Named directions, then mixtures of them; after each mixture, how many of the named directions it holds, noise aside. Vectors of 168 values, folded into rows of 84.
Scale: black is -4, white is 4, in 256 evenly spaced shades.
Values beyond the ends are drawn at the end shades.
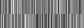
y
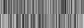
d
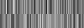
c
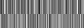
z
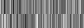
three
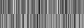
four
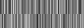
two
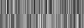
one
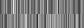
three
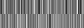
one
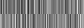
two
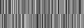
two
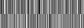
one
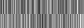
three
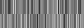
four
